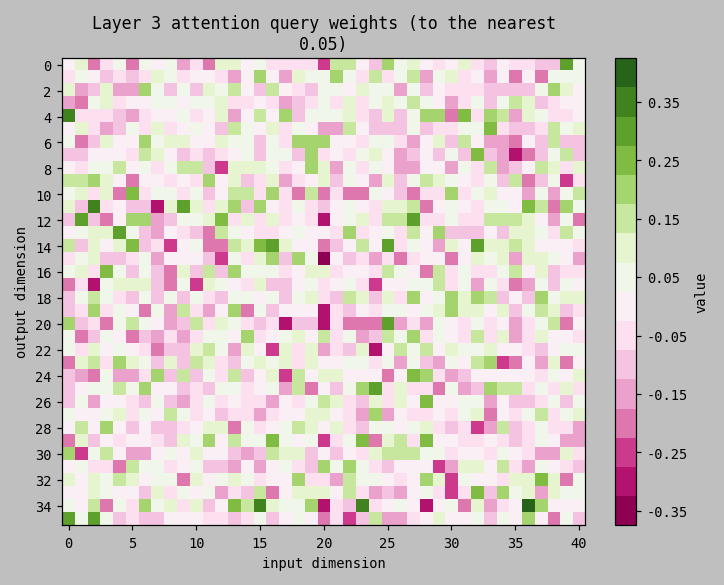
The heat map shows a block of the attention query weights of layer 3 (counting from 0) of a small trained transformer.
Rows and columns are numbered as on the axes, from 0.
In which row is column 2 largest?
11
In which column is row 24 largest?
27
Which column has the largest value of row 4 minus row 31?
29
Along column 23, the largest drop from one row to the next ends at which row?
35
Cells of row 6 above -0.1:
30
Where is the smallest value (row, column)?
15, 20
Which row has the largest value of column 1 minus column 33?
28
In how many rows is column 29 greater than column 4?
18
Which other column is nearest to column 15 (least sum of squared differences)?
36
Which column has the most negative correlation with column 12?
32
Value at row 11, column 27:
0.15
